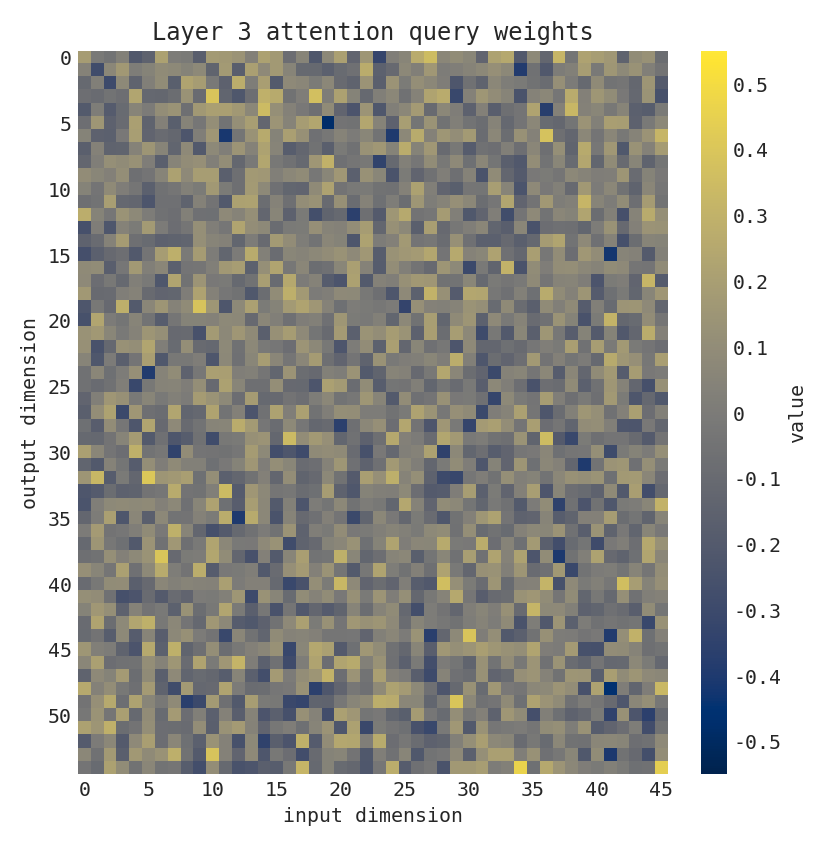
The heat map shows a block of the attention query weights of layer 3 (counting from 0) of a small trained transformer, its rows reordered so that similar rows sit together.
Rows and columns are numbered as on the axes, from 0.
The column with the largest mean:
10
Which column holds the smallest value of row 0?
23
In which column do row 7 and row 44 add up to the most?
43
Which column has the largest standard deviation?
41
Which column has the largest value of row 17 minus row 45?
16
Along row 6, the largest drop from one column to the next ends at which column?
11
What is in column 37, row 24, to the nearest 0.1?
-0.2
